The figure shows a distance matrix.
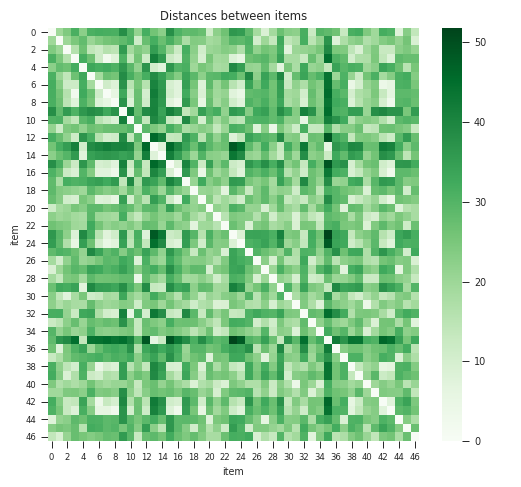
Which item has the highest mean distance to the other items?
35
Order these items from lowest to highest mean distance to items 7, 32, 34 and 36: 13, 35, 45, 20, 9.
20, 45, 9, 13, 35
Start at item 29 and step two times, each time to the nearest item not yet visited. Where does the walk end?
14
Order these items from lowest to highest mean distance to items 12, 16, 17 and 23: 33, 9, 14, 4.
33, 9, 4, 14
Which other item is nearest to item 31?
40
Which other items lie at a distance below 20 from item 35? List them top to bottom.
4, 13, 14, 29
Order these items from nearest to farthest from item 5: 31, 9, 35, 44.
31, 44, 9, 35
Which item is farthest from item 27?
15
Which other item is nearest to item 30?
2
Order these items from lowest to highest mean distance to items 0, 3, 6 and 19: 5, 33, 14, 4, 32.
32, 33, 5, 4, 14
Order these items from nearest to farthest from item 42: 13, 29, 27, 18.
18, 27, 29, 13
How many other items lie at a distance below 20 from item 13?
4
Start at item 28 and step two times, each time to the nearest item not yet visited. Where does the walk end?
26
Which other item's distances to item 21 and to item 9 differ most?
41
